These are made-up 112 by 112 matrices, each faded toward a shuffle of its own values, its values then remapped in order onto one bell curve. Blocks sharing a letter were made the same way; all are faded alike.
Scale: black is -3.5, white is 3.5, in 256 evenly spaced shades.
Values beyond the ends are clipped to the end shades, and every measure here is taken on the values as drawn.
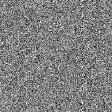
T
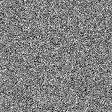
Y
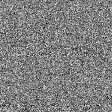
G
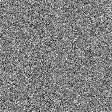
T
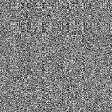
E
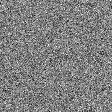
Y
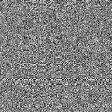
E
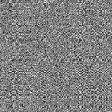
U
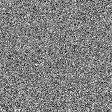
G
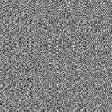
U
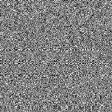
E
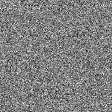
G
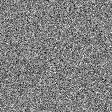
Y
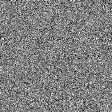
G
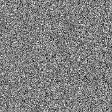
T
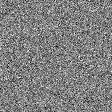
Y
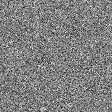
Y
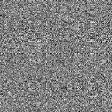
E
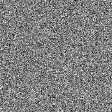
T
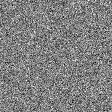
Y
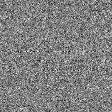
G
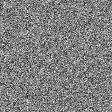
T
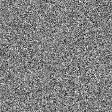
T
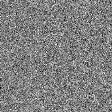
T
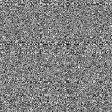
E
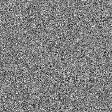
G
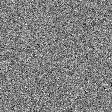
Y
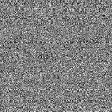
E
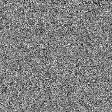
G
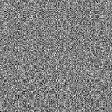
U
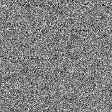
G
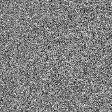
T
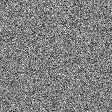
Y
